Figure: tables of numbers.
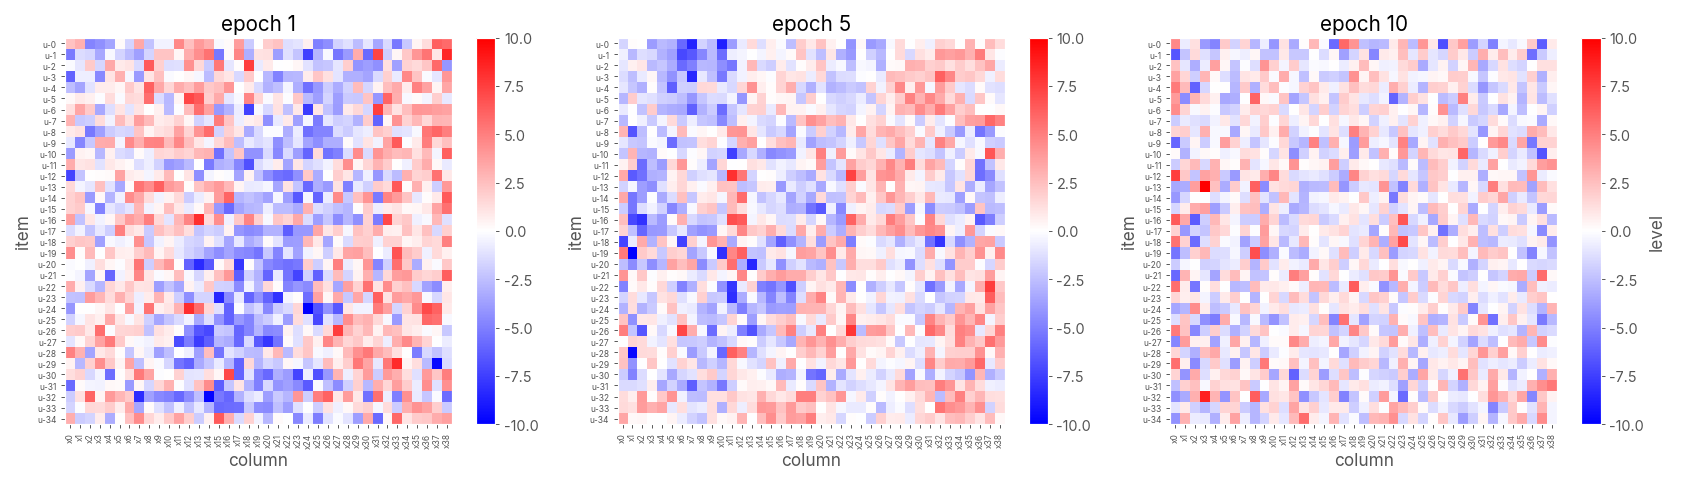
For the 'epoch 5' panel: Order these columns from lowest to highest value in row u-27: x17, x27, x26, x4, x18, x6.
x17, x6, x4, x27, x26, x18
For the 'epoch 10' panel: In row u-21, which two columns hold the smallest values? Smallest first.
x0, x4
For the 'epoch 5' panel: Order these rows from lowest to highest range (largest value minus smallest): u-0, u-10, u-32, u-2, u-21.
u-21, u-32, u-2, u-0, u-10
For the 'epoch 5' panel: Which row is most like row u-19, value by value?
u-28
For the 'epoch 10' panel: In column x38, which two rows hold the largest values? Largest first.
u-31, u-11
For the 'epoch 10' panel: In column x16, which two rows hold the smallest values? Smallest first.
u-0, u-25
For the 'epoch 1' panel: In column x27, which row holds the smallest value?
u-24
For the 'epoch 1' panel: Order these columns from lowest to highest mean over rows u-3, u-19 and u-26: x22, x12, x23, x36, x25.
x23, x12, x22, x36, x25
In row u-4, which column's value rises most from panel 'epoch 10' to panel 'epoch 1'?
x8
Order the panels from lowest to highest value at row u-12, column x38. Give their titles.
epoch 5, epoch 10, epoch 1
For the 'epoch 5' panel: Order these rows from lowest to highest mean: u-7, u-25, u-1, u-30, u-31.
u-30, u-1, u-31, u-7, u-25
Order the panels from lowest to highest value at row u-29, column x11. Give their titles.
epoch 1, epoch 10, epoch 5
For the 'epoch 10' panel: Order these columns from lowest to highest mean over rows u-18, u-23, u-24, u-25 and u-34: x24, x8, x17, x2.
x8, x2, x24, x17
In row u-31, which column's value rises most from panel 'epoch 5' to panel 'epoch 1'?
x10
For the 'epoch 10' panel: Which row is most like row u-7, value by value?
u-20
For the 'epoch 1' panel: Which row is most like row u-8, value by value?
u-0
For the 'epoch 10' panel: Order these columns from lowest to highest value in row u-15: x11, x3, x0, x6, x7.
x0, x11, x6, x7, x3
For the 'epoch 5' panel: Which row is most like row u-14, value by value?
u-8
